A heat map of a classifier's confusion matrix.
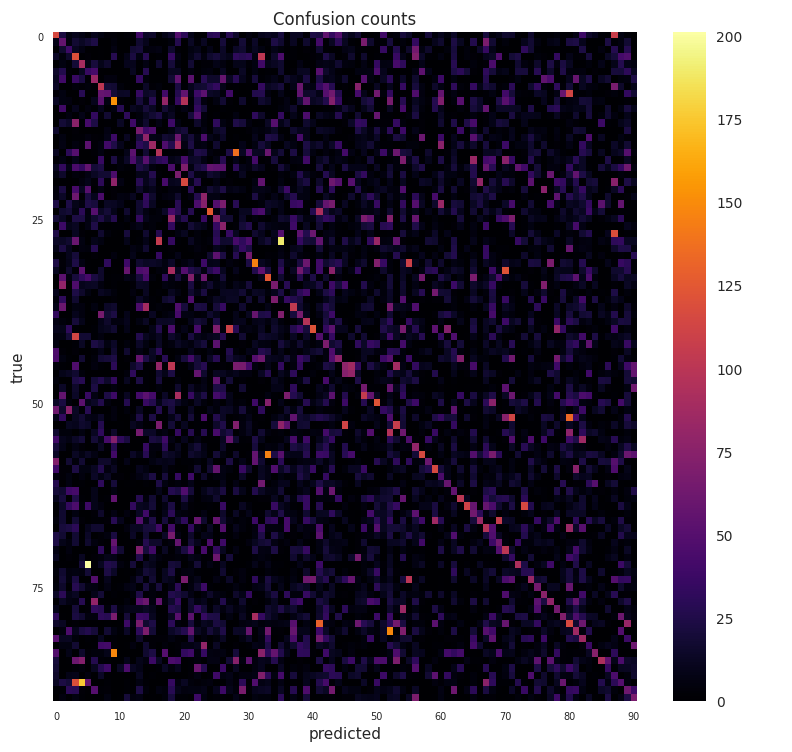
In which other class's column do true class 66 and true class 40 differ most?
27
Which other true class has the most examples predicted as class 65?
17
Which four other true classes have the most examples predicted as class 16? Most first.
28, 45, 53, 77
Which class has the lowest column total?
10
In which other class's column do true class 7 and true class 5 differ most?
47
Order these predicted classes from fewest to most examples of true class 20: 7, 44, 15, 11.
11, 15, 7, 44
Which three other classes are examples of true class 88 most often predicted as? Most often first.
4, 3, 67
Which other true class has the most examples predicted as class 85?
23
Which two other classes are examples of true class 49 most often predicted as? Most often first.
48, 19
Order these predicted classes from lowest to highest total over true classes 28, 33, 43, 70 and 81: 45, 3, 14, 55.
55, 45, 3, 14
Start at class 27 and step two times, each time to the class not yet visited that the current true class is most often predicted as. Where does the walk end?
32
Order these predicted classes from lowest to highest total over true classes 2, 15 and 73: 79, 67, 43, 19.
79, 43, 67, 19
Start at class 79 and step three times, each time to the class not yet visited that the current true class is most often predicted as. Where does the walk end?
82
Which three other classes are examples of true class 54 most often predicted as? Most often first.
52, 80, 13
